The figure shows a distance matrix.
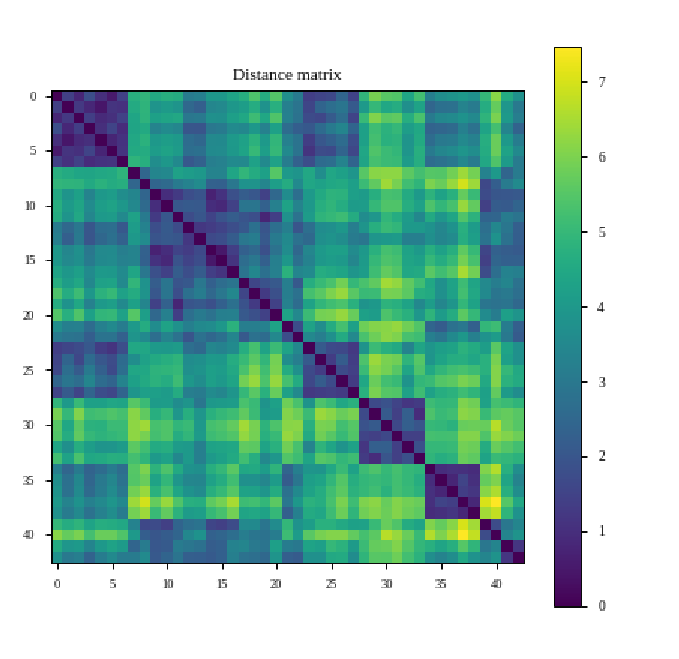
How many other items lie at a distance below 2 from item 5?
10
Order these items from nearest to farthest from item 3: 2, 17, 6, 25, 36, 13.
6, 2, 13, 36, 25, 17
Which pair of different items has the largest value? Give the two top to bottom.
37, 40
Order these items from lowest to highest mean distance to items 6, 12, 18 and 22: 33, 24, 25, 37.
24, 25, 37, 33
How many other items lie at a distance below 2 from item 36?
4
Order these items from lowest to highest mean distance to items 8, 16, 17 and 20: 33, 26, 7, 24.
7, 33, 24, 26
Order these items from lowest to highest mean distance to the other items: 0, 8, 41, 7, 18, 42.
42, 0, 41, 18, 8, 7
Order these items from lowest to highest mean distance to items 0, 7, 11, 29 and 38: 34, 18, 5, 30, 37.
5, 34, 18, 37, 30
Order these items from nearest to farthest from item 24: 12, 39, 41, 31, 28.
12, 41, 39, 28, 31
